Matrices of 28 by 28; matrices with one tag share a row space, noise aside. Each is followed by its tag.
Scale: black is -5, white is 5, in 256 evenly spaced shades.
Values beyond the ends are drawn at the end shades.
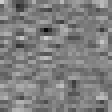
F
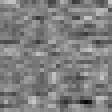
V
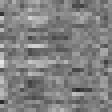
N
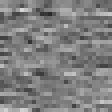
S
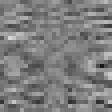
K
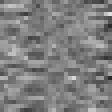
K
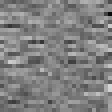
K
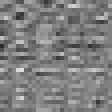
F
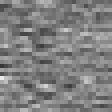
S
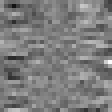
K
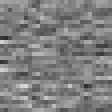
S
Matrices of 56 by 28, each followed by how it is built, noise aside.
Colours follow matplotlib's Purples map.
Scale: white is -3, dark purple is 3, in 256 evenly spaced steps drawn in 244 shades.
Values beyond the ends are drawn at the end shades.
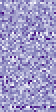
uneven rows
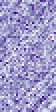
Hankel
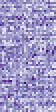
blocks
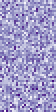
repeating columns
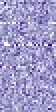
uneven rows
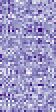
low rank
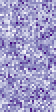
smooth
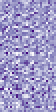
low rank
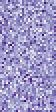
noise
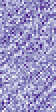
Hankel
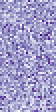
noise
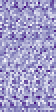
repeating columns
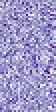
low rank
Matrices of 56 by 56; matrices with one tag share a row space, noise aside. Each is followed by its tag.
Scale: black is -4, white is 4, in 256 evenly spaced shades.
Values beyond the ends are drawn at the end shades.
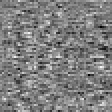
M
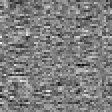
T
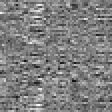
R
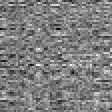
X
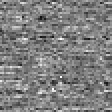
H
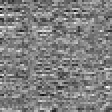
H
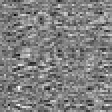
M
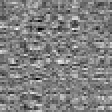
R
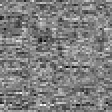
H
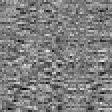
M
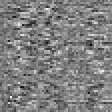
M
